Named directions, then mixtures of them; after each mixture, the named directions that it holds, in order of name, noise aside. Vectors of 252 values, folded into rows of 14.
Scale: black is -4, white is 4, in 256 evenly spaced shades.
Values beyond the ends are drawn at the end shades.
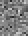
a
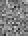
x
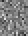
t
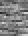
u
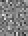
t, x.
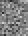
a, u, x.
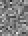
a, t.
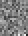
a, t.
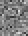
a.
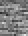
u.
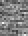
t, u.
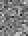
a.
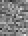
a, u, x.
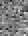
a, u.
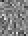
t.
